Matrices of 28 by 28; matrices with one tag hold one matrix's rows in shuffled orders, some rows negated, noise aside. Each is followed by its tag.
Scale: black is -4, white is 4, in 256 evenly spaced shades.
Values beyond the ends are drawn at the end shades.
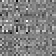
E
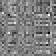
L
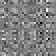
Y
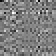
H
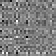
E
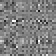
H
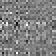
E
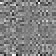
H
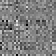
E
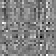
Y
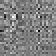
H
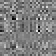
H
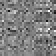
L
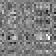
L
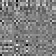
E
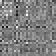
E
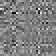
H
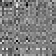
E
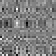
E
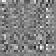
Y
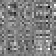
L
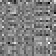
L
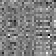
L
